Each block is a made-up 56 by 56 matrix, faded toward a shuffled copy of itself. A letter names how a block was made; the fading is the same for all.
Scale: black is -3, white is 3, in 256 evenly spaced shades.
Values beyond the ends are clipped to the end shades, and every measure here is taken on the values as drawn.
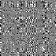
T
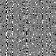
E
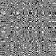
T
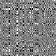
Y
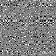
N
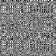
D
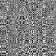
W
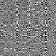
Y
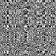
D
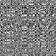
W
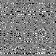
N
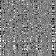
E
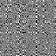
Y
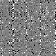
E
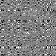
T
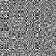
W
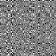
Y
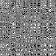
T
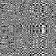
Y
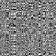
W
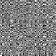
D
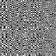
Y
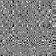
T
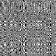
Y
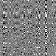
Y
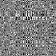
D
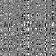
Y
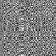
W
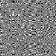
T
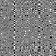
Y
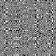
Y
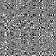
T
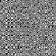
W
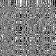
Y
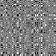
Y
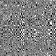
T
